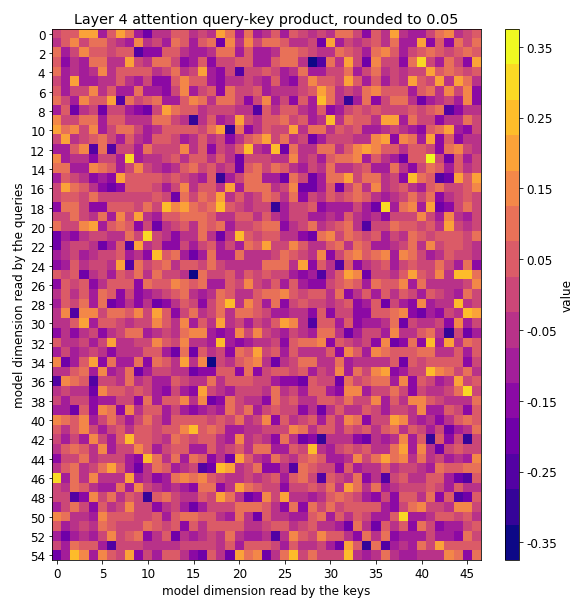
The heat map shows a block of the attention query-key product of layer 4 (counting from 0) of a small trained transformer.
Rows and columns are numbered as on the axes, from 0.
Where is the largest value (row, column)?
13, 41
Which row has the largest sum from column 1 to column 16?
18
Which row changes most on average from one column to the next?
7
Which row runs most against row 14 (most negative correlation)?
23
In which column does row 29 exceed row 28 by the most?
11
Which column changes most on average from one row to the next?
45
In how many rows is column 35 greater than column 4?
28
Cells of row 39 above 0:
14
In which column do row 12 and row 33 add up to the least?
6
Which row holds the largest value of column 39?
15
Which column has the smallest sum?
34
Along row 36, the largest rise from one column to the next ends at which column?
1
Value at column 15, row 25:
-0.35
